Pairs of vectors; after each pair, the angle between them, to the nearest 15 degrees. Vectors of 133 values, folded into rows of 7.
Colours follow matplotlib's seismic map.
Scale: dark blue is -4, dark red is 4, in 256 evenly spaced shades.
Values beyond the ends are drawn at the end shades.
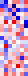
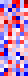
45 degrees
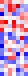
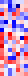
165 degrees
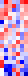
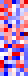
60 degrees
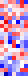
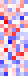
45 degrees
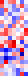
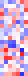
150 degrees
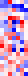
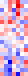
105 degrees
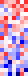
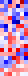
105 degrees
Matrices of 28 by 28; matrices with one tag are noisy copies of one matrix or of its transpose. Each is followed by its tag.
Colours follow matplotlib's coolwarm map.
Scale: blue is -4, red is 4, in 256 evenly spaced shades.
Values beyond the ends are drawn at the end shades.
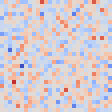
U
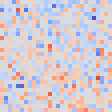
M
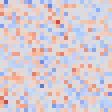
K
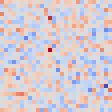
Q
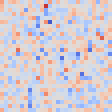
Q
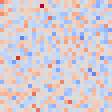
Q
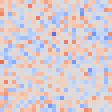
Q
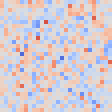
Q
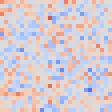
Q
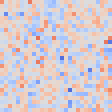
Q
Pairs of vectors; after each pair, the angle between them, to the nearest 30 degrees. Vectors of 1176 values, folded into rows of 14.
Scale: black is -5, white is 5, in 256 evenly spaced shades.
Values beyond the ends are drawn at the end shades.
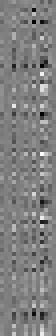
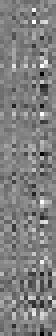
150 degrees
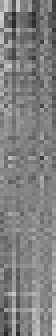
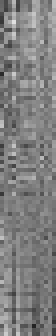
150 degrees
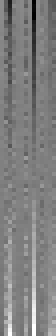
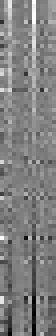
150 degrees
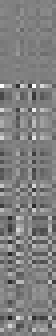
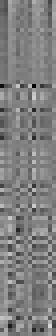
150 degrees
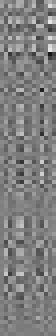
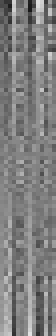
120 degrees
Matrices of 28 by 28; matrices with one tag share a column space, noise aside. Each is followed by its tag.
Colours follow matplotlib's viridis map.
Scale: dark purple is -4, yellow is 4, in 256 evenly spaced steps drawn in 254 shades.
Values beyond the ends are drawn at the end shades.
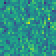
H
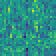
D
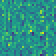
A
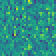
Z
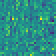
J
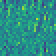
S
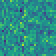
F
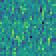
H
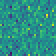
Z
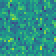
H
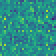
F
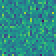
Z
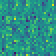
J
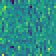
S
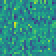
H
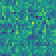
F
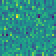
Z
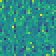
S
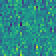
S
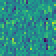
H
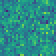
F
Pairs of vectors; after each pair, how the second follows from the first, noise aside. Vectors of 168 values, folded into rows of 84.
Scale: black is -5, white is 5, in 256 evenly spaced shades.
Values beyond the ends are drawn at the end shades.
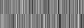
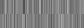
reversed, shrunk.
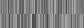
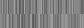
shrunk.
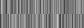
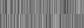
shrunk.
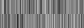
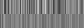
partly zeroed.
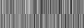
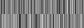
shuffled.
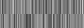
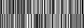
negated, scaled up.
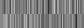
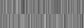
wrapped around, negated, shrunk.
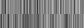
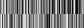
negated, scaled up.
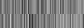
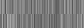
wrapped around, negated, shrunk.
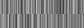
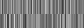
shuffled.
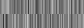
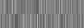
wrapped around, negated, shrunk.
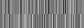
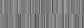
reversed, shrunk.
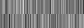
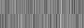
reversed, shrunk.
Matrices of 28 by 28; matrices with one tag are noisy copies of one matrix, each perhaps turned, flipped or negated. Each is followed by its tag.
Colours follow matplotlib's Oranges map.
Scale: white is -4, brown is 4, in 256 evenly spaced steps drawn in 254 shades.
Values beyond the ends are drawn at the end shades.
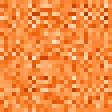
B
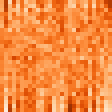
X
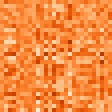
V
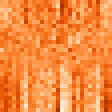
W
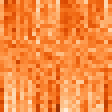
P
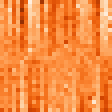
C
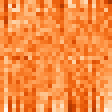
X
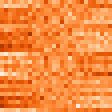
P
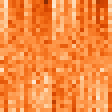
P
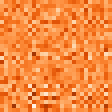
B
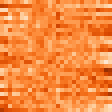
X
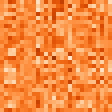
V
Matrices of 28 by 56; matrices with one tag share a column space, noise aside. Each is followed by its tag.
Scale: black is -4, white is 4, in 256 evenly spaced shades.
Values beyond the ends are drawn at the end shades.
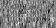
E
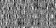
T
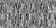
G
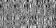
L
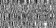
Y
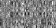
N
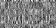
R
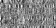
L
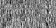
E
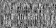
G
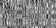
T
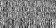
N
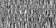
E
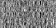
N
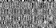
R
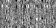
L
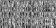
N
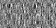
G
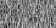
E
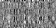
R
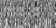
N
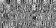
Y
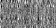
L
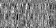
G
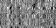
T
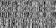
N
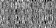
R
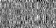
R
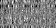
L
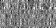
T
